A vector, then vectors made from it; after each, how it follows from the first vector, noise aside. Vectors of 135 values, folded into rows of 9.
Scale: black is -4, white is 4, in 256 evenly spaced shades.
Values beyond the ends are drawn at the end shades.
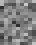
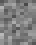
negated, shrunk.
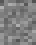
negated, shrunk.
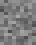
wrapped around, shrunk.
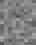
wrapped around, shrunk.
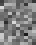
negated.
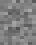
wrapped around, shrunk.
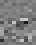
wrapped around, partly zeroed.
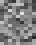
reversed.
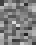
negated.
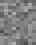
wrapped around, shrunk.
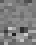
wrapped around, negated, partly zeroed.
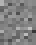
partly zeroed.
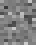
wrapped around, negated, partly zeroed.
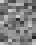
reversed.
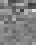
wrapped around, negated, partly zeroed.
